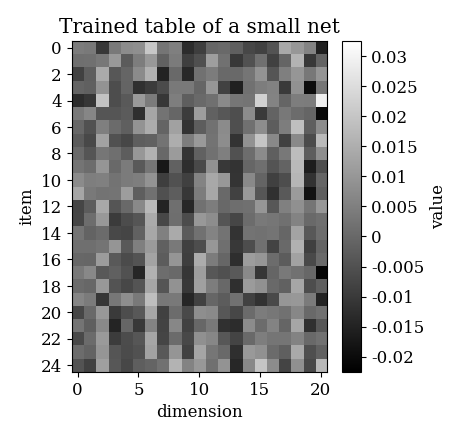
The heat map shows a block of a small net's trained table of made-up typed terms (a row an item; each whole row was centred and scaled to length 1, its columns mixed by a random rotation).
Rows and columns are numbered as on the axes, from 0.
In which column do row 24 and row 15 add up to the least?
13
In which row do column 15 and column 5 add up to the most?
4
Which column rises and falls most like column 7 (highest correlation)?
8
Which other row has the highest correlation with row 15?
1
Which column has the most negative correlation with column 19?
11
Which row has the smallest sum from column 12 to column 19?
3
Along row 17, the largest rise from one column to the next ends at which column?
6
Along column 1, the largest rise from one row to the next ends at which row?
5
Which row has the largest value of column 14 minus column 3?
21
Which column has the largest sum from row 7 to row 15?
18
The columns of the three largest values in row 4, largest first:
20, 15, 2
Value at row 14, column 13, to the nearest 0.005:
-0.01
